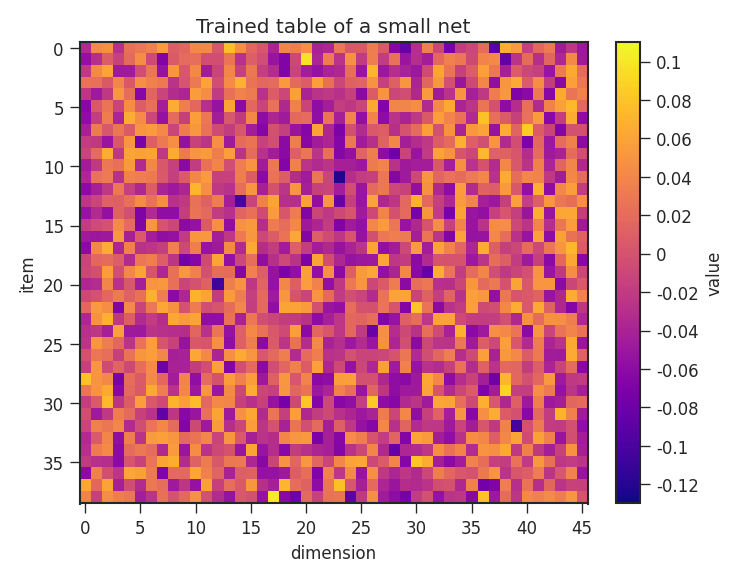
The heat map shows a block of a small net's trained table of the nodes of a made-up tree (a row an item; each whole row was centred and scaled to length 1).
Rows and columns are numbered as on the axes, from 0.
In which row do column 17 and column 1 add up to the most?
38
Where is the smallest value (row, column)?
11, 23
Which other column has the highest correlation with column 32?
33
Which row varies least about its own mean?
3
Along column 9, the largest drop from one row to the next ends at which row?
31
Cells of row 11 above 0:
27
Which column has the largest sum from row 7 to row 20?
44
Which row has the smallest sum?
18
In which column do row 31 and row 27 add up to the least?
7
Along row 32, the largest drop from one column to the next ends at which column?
39
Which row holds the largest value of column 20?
1
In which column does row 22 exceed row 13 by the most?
14
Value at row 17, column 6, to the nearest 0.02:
-0.02
